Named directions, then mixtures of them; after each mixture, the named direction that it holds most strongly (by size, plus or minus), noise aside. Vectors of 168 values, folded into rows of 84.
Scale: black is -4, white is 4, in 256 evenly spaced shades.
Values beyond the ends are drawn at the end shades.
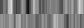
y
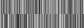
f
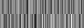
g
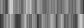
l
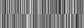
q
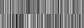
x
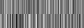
x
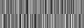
g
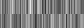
q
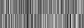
q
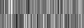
x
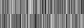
g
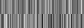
g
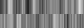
y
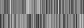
x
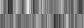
y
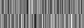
g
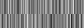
g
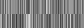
x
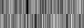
g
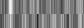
l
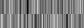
g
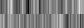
y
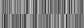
q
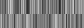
q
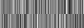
f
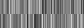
g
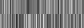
x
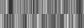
l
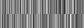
q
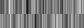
y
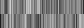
l
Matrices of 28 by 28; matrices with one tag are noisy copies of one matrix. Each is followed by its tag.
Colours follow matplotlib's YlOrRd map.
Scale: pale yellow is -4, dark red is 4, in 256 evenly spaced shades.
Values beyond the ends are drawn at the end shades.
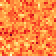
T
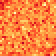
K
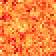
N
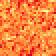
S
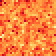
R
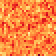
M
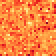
S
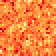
N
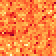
T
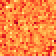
K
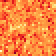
N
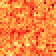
T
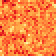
N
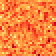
M
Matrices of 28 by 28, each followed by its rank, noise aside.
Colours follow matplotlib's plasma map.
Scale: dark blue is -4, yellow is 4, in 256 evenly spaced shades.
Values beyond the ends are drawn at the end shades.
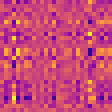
two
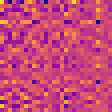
three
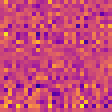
four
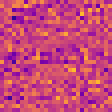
six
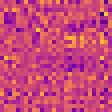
six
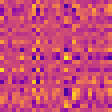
two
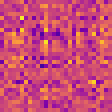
four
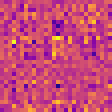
four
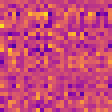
four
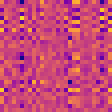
two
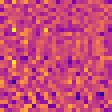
four
